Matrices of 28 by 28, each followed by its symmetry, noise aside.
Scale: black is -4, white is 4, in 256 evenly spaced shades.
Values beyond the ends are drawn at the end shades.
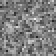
no symmetry.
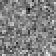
symmetric.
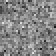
symmetric across the other diagonal.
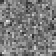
symmetric across the other diagonal.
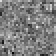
symmetric across the other diagonal.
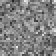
symmetric across the other diagonal.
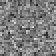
mirrored left to right.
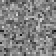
symmetric across the other diagonal.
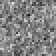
same after a half turn.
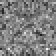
mirrored left to right.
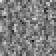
mirrored top to bottom.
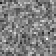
antisymmetric.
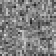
antisymmetric.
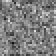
antisymmetric.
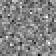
symmetric across the other diagonal.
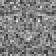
mirrored left to right.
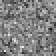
symmetric across the other diagonal.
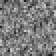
same after a half turn.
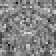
mirrored left to right.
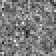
symmetric across the other diagonal.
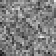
symmetric across the other diagonal.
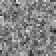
symmetric.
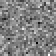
no symmetry.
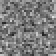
mirrored left to right.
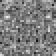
mirrored left to right.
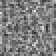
mirrored top to bottom.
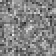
symmetric.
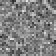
symmetric across the other diagonal.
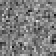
no symmetry.
